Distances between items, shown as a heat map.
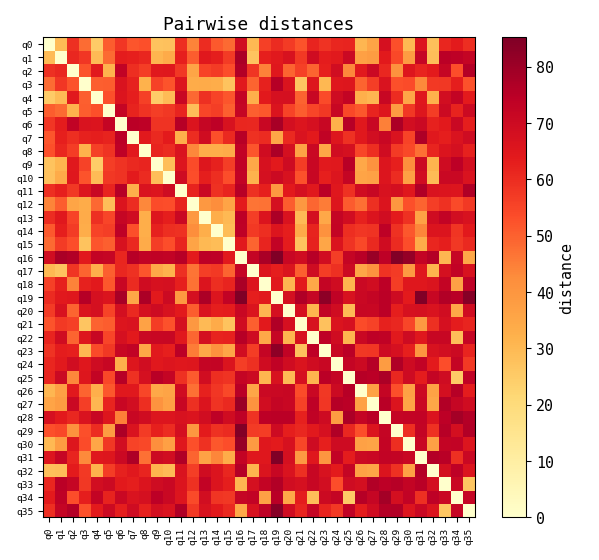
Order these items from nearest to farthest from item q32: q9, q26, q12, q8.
q9, q26, q12, q8
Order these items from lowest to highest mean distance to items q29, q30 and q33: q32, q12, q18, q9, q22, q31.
q12, q32, q9, q18, q22, q31
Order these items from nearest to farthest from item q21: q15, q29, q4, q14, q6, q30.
q15, q14, q4, q30, q29, q6
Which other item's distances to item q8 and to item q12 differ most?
q5
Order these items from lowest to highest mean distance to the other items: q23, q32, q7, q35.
q32, q23, q7, q35
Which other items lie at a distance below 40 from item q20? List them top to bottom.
q18, q22, q25, q34
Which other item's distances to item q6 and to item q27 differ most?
q24
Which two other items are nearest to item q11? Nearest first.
q7, q19
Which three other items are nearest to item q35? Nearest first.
q33, q16, q3
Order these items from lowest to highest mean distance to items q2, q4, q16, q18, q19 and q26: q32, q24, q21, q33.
q32, q21, q33, q24
